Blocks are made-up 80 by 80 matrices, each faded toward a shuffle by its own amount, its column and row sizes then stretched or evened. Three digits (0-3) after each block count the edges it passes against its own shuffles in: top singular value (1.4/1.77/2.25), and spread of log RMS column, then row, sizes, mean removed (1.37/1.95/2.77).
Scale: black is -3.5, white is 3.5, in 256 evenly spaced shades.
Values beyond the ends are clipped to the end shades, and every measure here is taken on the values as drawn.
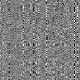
3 3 0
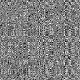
3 2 0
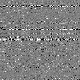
3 0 3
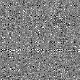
2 2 2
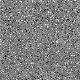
0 1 1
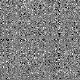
0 3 2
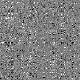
2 2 2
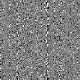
2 3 0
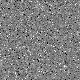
0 0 0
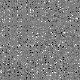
1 2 2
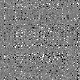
2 2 2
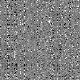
2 3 1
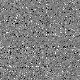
0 1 2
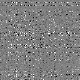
1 2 3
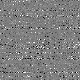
2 0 3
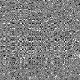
3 1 2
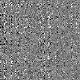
1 3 2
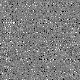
0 1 2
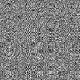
3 2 1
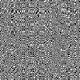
3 2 1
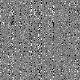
0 3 1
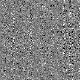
1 3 1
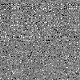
2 0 2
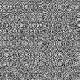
3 0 2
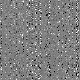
2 3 0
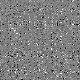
1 2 2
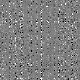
1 3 1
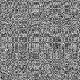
3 0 0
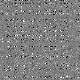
0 2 3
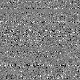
1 0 3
